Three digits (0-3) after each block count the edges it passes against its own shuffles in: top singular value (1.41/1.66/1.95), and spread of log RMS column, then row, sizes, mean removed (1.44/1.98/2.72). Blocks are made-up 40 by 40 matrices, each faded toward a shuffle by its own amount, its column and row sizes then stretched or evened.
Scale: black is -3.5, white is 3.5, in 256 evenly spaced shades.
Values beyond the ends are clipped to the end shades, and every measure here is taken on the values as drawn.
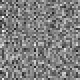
3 2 0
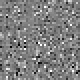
0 2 0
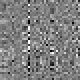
3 2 1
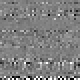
3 0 3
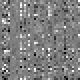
1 3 1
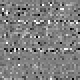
0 0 3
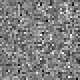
0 1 0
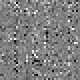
0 2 1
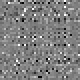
3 1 3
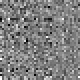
2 2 1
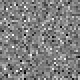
0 0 0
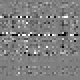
3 1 3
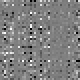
1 3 2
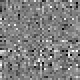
2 1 2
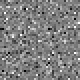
0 0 1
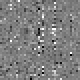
2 2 0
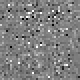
1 1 1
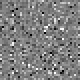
2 1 0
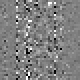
0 3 0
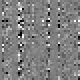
1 3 1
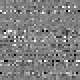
0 0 3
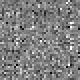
1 1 1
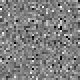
0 1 0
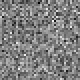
2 0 0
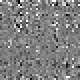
1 2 2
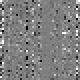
1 3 0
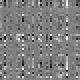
3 3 2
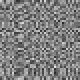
3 0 1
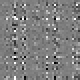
3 3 2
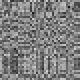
3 1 0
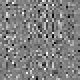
3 2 0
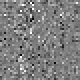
0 2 0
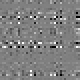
3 2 3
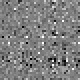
0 2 2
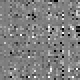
0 3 2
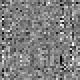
2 2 0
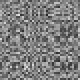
3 1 1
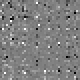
1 2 1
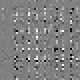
3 3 2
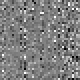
2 3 0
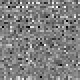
0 0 2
